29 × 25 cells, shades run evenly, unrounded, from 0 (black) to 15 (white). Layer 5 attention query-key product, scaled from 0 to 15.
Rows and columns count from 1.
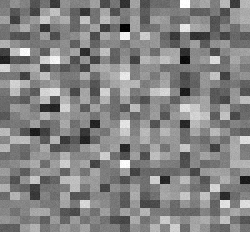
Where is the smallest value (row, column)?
4, 13
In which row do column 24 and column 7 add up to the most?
21
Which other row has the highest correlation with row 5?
10
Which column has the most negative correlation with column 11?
19
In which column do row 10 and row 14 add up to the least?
6
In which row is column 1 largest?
9
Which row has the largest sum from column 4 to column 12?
3
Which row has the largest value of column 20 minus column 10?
16
